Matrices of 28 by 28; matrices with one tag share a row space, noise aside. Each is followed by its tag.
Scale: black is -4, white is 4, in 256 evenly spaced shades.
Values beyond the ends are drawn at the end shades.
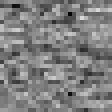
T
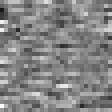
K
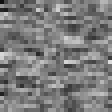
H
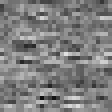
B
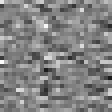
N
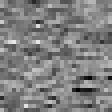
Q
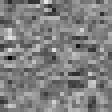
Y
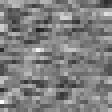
K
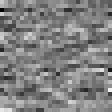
H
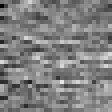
K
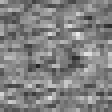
Q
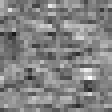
Q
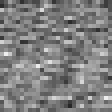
N
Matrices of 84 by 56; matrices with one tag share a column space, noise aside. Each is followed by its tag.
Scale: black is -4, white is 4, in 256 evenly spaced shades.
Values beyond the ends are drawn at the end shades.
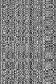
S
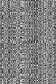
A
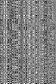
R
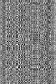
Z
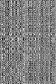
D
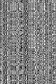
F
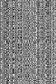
A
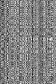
D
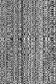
D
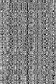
F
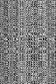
D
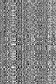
Z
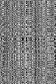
D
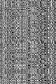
A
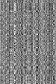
F
